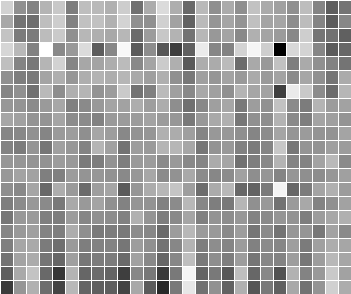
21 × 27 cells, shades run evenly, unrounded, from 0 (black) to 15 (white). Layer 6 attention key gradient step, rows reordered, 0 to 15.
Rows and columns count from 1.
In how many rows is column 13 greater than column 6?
11
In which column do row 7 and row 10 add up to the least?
22
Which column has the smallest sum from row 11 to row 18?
10
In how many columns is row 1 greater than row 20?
17
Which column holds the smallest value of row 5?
15
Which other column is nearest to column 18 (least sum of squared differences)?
9
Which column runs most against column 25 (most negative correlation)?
24
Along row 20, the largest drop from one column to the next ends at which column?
16
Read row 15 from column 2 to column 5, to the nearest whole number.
8 9 8 7
